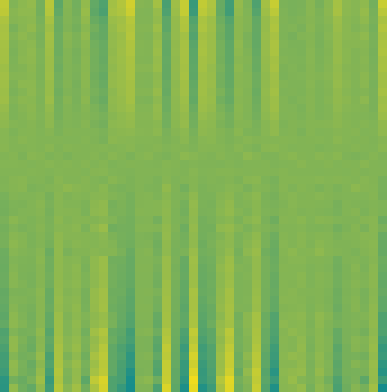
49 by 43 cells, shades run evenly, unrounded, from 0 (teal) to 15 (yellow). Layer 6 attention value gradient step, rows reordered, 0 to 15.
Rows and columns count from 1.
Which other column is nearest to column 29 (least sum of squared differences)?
19
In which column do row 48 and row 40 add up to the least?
15
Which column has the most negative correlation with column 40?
28
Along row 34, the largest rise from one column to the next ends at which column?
22
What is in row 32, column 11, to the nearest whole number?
8
